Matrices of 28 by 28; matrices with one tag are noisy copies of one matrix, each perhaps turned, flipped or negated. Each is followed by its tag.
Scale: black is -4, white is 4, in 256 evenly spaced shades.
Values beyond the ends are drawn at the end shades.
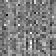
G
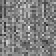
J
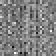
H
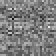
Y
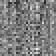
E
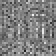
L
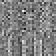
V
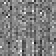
V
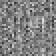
L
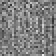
L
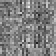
Y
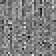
V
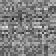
Y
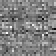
Y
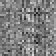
Y
